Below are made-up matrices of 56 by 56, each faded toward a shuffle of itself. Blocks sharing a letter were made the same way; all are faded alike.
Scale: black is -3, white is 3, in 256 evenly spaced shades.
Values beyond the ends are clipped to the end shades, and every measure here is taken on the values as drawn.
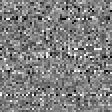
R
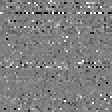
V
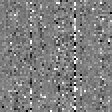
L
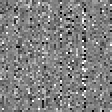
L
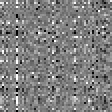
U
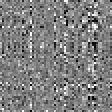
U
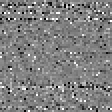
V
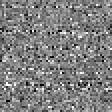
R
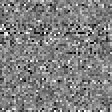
R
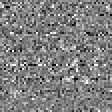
R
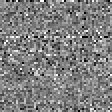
R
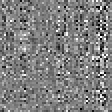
U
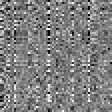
U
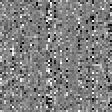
L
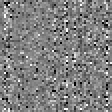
L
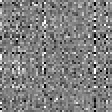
U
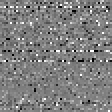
V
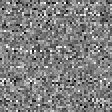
R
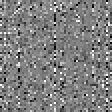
L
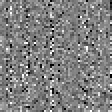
L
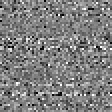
R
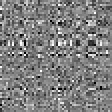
U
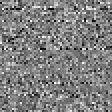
R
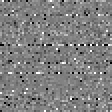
V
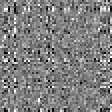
U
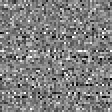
R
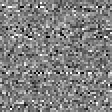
R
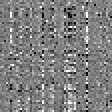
U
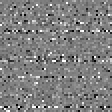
V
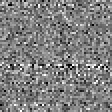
R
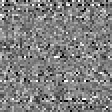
R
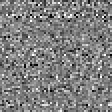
R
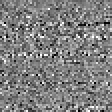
R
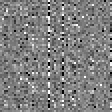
U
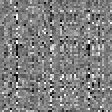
U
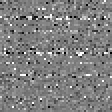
V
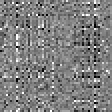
U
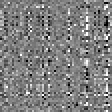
U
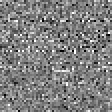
R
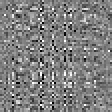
U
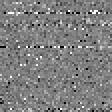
V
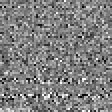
R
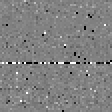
V
